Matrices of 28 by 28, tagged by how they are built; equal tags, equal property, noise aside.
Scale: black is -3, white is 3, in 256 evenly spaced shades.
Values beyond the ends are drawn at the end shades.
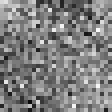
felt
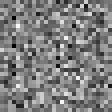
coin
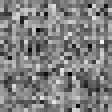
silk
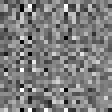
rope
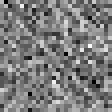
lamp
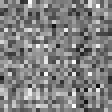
silk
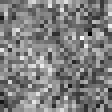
felt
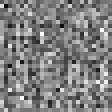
silk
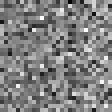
coin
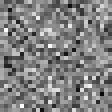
coin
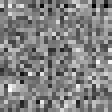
rope
